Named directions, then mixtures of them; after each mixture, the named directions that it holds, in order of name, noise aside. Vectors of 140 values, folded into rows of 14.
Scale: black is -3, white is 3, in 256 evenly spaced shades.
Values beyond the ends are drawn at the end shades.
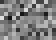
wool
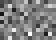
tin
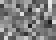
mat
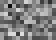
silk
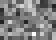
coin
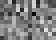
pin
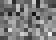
pin.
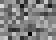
tin, wool.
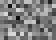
silk.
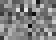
mat, pin, wool.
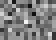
coin, pin, silk.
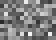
silk, tin.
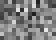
pin.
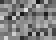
wool.
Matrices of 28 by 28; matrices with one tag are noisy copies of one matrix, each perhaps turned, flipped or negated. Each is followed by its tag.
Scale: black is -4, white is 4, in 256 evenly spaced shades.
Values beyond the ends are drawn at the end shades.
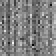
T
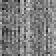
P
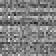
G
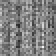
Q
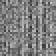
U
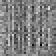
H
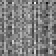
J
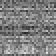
P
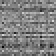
J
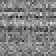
G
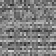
U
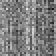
P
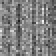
Q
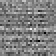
H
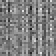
U
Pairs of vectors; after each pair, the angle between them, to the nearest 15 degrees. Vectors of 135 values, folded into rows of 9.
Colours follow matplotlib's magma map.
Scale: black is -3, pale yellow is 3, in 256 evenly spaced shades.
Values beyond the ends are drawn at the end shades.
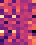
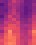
105 degrees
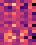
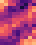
75 degrees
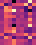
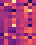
150 degrees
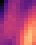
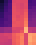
60 degrees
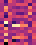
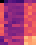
75 degrees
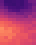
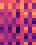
120 degrees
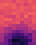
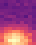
165 degrees
